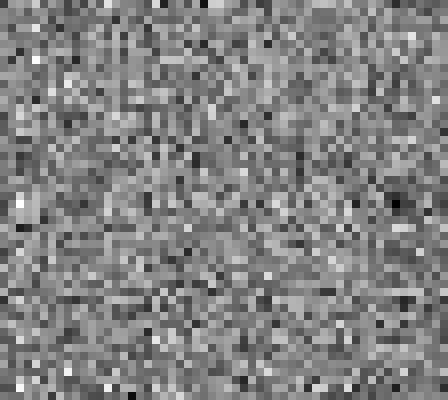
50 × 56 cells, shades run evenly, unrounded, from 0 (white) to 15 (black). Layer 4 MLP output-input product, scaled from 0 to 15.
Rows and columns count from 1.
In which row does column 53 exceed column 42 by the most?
33
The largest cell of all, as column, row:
50, 26
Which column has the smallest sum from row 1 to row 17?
15
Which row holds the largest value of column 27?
37
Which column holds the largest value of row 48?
31
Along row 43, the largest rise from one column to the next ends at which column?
45
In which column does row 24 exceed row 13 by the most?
55
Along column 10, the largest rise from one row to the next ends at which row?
38
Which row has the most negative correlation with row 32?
29
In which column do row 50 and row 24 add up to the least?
8
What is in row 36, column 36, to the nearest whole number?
7
